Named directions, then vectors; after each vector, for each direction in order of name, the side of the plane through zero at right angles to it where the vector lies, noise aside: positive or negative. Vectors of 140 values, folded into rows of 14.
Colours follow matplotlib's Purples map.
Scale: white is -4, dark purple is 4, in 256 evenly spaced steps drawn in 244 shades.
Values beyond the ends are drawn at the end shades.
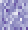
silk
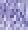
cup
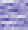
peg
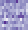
positive, negative, positive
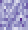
negative, positive, negative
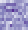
positive, positive, positive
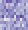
positive, negative, positive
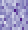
negative, positive, negative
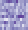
positive, negative, positive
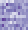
negative, positive, positive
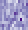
negative, positive, negative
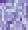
negative, negative, negative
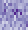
positive, positive, negative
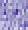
positive, positive, negative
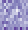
negative, negative, positive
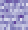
positive, negative, positive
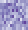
positive, positive, positive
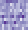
positive, negative, positive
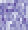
positive, positive, positive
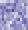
positive, positive, positive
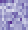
negative, negative, negative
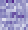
positive, negative, negative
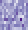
negative, positive, negative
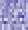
positive, negative, positive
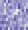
negative, negative, positive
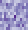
negative, positive, negative
